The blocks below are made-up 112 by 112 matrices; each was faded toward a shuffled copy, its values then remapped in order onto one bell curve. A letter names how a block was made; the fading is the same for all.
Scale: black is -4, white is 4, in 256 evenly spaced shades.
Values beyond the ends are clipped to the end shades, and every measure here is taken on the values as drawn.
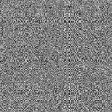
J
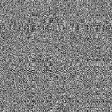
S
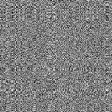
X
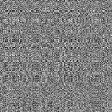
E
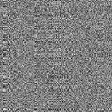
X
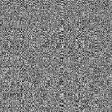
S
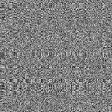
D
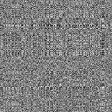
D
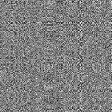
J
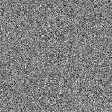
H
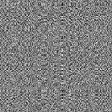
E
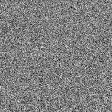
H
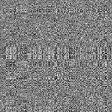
J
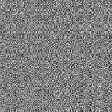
E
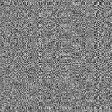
E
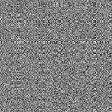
E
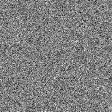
H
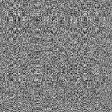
X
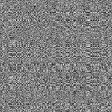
E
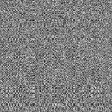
X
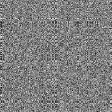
S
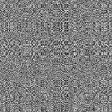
E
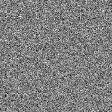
H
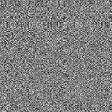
X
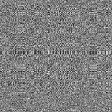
D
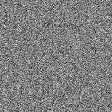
H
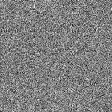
H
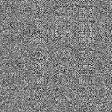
S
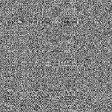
S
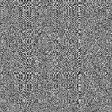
J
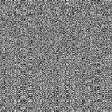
X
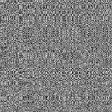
E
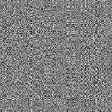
J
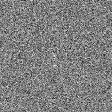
H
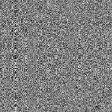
S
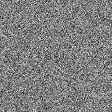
H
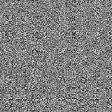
S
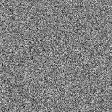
H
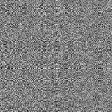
D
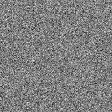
H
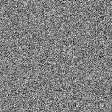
H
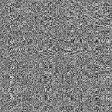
S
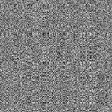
X
